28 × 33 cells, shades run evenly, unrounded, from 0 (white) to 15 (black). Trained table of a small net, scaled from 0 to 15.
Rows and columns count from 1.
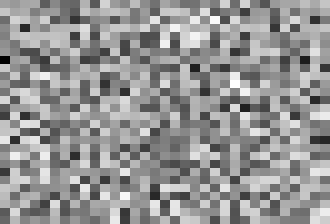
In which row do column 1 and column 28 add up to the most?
8
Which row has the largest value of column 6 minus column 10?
16
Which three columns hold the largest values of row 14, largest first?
25, 23, 27
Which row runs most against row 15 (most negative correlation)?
18
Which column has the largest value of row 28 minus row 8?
13
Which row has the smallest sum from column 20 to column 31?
20
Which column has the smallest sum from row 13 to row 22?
11
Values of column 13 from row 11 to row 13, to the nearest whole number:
8 12 2
